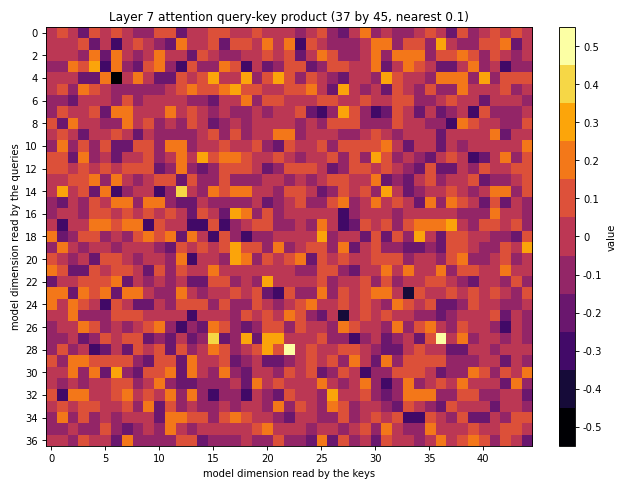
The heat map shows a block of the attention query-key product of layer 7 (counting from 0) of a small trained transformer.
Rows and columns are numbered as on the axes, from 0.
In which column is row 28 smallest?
4
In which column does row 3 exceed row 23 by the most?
33
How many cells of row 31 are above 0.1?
7
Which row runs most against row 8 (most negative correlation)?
22
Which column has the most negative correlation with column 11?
15
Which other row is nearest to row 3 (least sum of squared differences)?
13
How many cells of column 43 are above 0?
8
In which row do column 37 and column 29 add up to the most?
17
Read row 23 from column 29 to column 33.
0.1 0.2 0.2 0 -0.4
